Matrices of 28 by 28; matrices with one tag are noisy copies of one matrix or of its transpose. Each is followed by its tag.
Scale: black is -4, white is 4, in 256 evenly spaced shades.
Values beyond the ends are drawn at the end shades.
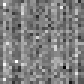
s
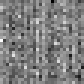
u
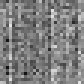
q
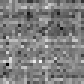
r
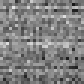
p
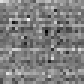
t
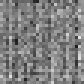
q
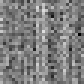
u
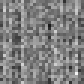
s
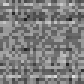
s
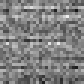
p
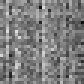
p
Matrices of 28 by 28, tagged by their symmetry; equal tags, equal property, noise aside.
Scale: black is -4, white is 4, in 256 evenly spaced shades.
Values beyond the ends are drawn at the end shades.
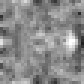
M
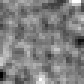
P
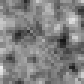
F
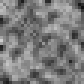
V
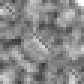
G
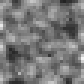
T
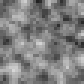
G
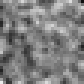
P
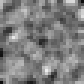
G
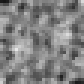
T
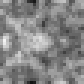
M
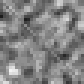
G
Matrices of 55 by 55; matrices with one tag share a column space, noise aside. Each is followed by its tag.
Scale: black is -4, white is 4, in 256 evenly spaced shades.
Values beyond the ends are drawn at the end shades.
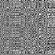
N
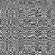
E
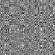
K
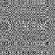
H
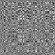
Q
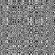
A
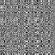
A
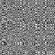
H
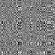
H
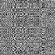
N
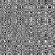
A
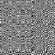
E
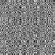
A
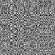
K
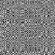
E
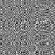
H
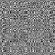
Q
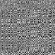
E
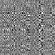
K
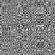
K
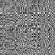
K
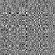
K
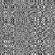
A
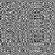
Q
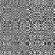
H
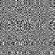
H
